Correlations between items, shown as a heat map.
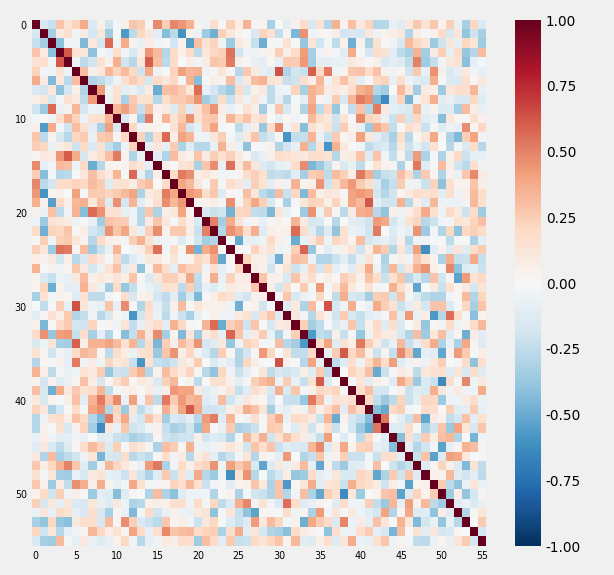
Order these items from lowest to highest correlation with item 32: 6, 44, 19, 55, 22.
6, 19, 44, 55, 22
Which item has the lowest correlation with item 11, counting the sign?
1
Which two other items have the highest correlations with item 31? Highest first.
51, 46
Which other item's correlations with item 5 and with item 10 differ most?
30
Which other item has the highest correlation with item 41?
19
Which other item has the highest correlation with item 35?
38
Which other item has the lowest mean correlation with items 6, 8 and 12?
31
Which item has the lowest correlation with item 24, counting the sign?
48
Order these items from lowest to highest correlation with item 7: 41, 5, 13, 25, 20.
13, 5, 25, 41, 20
